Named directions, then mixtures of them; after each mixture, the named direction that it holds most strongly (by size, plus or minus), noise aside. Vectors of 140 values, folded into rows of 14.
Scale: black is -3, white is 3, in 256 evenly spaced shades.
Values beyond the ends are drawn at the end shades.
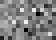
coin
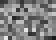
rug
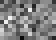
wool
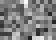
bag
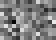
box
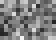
wool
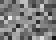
bag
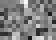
bag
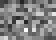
rug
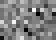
coin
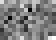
wool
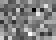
coin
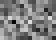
wool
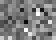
coin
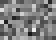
rug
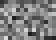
rug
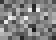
wool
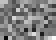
rug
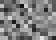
wool
